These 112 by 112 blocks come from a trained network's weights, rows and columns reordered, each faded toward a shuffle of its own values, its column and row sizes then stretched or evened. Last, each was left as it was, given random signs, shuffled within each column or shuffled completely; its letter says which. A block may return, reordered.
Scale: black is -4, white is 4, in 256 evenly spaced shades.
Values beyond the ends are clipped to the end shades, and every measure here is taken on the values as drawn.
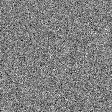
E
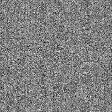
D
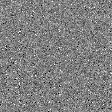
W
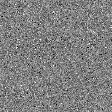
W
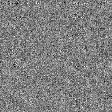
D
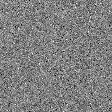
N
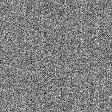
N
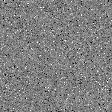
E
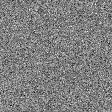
E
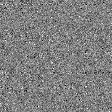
D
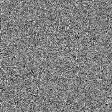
W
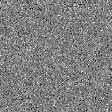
D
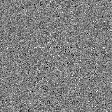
D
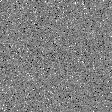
E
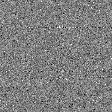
W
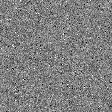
N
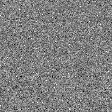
W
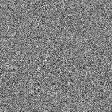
D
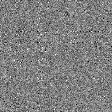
D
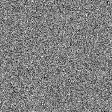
N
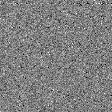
D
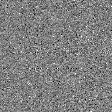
W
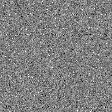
W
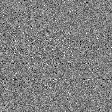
W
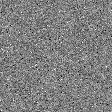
E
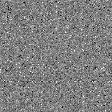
D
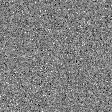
E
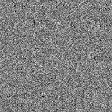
D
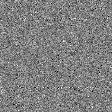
W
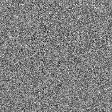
W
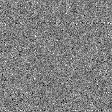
D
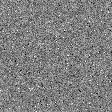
E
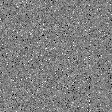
N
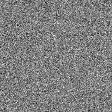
W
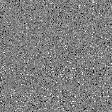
W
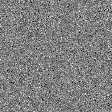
N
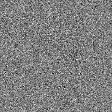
W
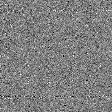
W
